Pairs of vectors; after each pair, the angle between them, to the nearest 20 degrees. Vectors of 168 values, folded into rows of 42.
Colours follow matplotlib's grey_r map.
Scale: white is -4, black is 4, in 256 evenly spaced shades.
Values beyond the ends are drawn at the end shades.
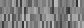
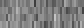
100 degrees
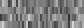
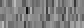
60 degrees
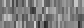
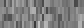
160 degrees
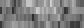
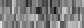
140 degrees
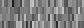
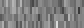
140 degrees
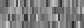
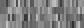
20 degrees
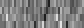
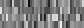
40 degrees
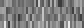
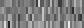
20 degrees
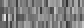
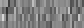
80 degrees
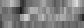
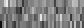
60 degrees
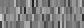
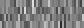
160 degrees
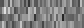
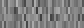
80 degrees
